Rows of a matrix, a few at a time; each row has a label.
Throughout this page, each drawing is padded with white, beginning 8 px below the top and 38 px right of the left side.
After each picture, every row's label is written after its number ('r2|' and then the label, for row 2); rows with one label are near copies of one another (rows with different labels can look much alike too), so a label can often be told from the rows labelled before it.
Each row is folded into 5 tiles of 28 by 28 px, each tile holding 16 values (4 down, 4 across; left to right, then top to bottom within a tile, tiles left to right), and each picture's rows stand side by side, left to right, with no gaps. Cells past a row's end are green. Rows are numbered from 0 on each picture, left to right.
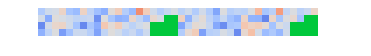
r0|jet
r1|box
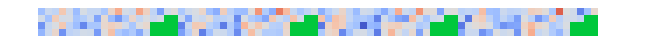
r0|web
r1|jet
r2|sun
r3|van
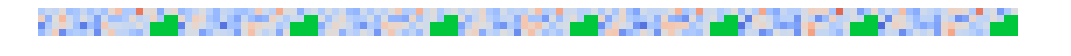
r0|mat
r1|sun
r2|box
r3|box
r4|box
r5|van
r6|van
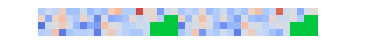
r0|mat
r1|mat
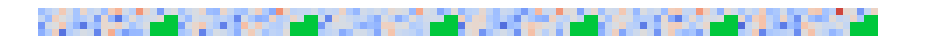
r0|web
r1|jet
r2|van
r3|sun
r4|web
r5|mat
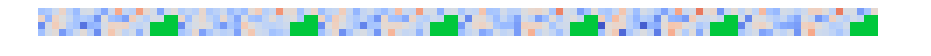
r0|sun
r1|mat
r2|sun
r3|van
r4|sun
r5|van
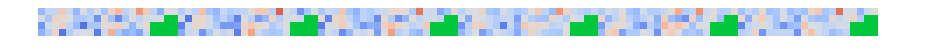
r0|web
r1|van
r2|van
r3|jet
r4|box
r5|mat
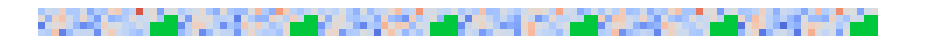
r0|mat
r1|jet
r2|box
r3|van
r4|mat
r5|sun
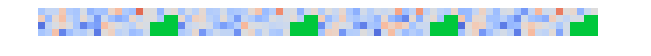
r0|mat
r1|mat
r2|box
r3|sun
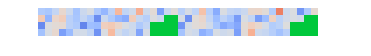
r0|sun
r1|van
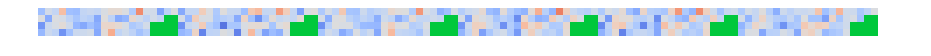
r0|van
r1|web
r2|van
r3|jet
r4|jet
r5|box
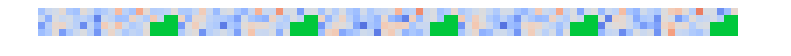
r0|jet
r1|sun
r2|box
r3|sun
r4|van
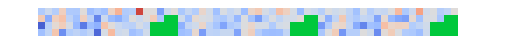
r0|mat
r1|web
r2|box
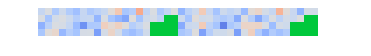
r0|box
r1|web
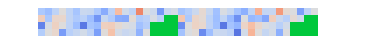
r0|sun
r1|sun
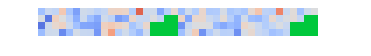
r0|van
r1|mat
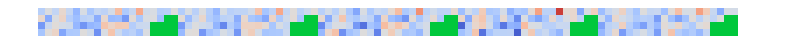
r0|box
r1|box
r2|box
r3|mat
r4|web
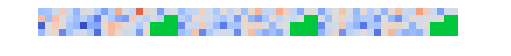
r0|sun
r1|web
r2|web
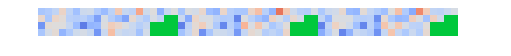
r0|sun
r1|jet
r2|jet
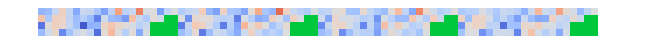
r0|sun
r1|jet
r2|jet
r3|sun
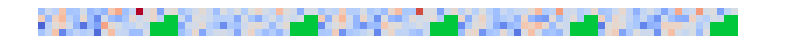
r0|mat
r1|web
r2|mat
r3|box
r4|sun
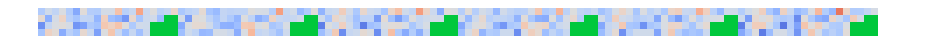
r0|box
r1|van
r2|web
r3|box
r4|web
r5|jet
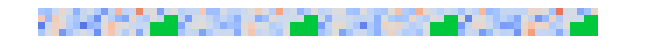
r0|sun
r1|van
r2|jet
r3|van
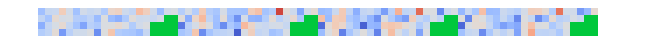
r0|web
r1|mat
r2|sun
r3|van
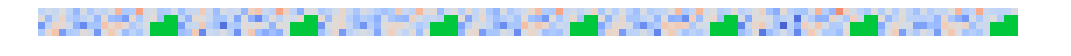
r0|box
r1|web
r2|sun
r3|box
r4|box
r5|jet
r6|box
